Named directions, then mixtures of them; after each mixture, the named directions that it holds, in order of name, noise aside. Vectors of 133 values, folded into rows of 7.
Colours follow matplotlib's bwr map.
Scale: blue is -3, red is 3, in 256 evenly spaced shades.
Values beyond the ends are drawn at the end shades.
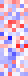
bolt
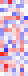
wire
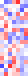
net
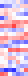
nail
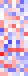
nail, net, wire.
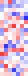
nail, wire.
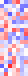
net.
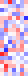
wire.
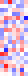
wire.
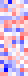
nail, wire.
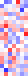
nail, net.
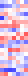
nail.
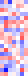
nail, wire.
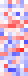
bolt, nail, wire.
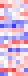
nail.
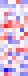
bolt, nail, net.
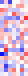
wire.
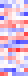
nail.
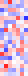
wire.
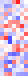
bolt, nail, net.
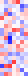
bolt, net, wire.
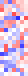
bolt, wire.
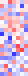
bolt, wire.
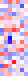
bolt, net, wire.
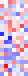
bolt, wire.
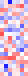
bolt, wire.
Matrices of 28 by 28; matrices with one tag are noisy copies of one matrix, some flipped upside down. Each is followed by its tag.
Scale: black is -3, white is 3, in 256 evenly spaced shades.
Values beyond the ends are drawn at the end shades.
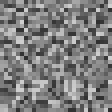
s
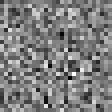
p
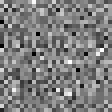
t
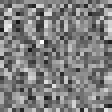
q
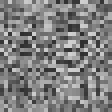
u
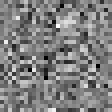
u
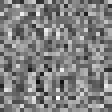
q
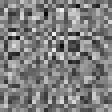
p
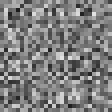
p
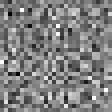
p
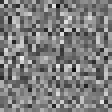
t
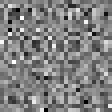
p
